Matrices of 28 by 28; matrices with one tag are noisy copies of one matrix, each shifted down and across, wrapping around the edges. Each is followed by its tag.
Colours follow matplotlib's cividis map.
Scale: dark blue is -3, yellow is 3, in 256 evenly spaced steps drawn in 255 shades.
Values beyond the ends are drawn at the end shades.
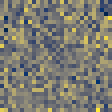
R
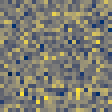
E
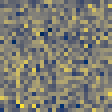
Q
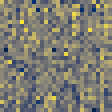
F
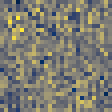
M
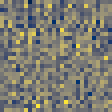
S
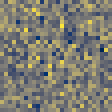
R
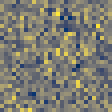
R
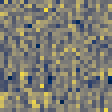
F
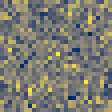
R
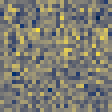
F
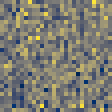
M
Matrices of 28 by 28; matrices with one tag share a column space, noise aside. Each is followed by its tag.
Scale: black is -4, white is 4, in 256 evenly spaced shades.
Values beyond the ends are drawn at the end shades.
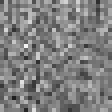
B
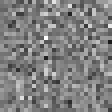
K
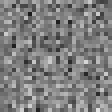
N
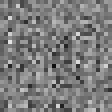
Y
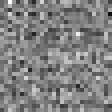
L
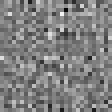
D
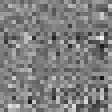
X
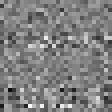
X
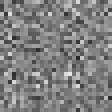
K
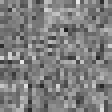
B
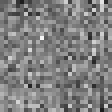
D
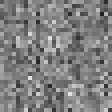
N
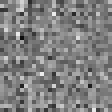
D
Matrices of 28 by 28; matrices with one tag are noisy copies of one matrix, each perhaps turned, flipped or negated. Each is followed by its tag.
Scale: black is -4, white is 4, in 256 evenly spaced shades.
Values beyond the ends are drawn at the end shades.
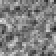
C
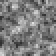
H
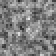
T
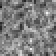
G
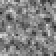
C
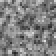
T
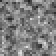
C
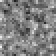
T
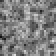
T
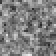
G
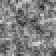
H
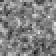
G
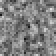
T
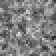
T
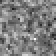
G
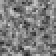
C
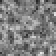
T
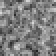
C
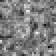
T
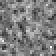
T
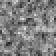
T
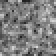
G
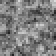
H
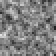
C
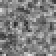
G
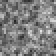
G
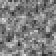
C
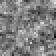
H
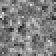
T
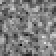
G
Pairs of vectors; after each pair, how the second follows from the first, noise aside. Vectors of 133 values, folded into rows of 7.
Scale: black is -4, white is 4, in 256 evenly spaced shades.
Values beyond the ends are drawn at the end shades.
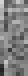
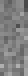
reversed, shrunk.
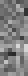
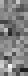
wrapped around.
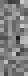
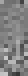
reversed, partly zeroed.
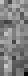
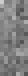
reversed, negated, shrunk.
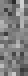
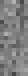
negated, shrunk.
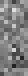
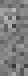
reversed, negated, shrunk.
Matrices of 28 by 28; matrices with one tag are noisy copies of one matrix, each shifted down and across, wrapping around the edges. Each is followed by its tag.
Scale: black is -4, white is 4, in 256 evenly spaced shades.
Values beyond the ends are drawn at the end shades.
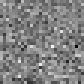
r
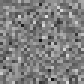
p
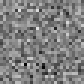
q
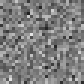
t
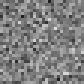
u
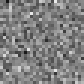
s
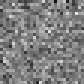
q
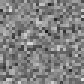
u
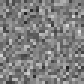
t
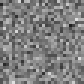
r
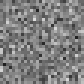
p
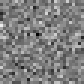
u
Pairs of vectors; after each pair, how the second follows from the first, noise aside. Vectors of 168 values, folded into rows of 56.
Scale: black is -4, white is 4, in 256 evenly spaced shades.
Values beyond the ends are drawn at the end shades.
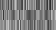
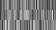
reversed, negated.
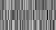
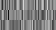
reversed.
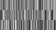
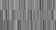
reversed, negated, shrunk.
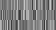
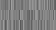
reversed, negated, shrunk.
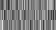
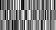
wrapped around, negated, scaled up.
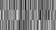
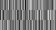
sign-scrambled.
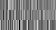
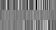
reversed, partly zeroed.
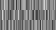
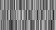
reversed, negated.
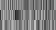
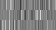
reversed, negated, partly zeroed.
